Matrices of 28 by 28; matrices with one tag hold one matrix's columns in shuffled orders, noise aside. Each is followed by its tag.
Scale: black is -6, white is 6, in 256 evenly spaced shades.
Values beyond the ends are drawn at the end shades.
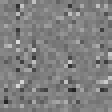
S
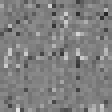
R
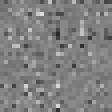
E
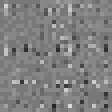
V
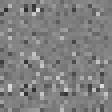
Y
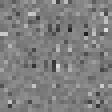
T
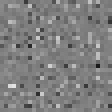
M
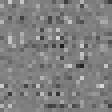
M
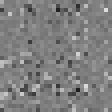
Y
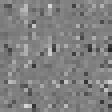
V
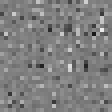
T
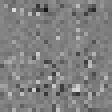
Y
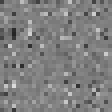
E
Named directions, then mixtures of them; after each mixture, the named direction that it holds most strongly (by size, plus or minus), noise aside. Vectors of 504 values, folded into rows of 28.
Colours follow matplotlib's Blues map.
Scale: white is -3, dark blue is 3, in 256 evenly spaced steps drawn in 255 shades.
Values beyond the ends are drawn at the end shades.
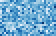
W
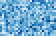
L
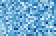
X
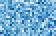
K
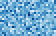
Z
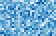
K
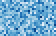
X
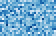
Z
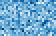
K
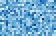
Z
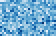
W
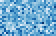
W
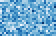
W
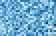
X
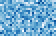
K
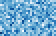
K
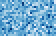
X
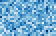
W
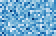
Z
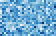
W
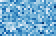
W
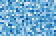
Z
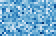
W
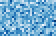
K
